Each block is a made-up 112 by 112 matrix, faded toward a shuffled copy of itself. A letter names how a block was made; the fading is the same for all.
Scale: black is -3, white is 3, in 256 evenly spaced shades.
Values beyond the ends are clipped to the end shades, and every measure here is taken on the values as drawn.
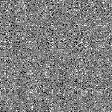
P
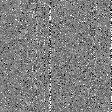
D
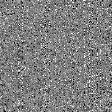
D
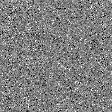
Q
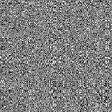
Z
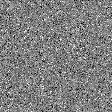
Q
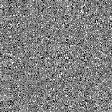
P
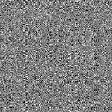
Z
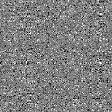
P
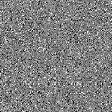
P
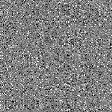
P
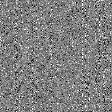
D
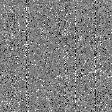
D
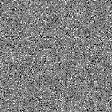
P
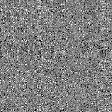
P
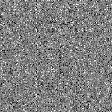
P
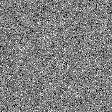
Q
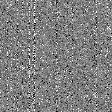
D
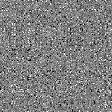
P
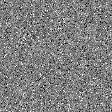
Q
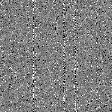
D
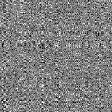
Z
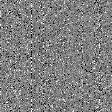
D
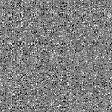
P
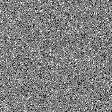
Q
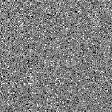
P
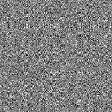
Z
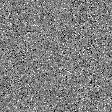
Q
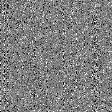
D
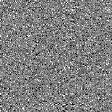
P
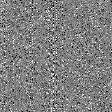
D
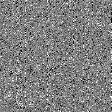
D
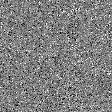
Q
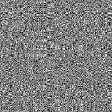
Z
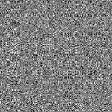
Z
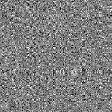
Z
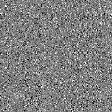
P
